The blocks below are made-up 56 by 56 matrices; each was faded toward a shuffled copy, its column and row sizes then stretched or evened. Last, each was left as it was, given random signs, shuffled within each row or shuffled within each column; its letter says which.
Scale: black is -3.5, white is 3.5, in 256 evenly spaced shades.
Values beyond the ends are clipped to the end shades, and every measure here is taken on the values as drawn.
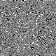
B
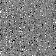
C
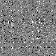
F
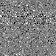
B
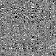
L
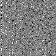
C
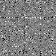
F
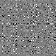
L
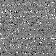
B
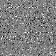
B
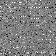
B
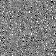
C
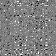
L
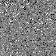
B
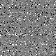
F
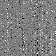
C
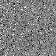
C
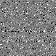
B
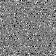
B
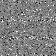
B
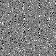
C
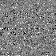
B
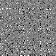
F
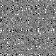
L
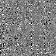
F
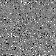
B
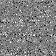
B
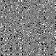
L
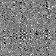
L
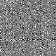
L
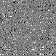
B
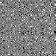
L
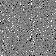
C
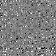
L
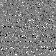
B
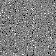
C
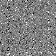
C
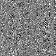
C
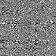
F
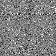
B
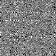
F
